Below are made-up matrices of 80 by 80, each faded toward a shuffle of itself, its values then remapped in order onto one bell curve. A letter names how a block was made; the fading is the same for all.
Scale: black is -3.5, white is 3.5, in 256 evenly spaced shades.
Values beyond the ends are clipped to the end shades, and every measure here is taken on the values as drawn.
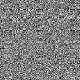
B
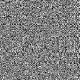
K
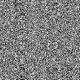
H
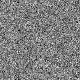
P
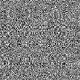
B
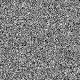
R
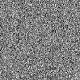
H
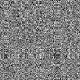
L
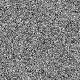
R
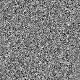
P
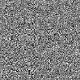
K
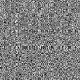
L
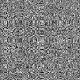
L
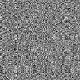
L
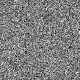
P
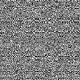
B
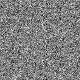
P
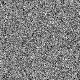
P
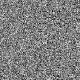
H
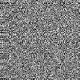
B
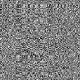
L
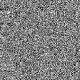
H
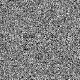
H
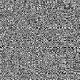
K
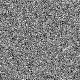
R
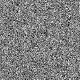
P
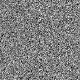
P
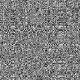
K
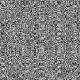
L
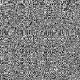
K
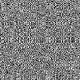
L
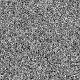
R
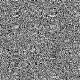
H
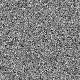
R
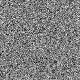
R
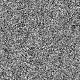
R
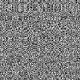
L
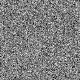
P
